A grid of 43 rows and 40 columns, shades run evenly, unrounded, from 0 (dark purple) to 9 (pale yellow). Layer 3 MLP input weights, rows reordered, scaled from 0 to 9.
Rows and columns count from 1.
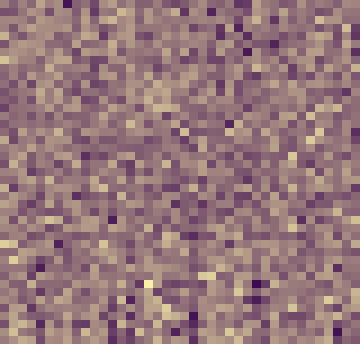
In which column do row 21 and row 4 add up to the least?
27
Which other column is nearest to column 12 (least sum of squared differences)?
32
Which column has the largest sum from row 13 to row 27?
6
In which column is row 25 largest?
14
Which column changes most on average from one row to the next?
28
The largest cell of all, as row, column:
36, 17
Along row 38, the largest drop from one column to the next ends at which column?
15
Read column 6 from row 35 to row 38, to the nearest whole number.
5 4 4 4
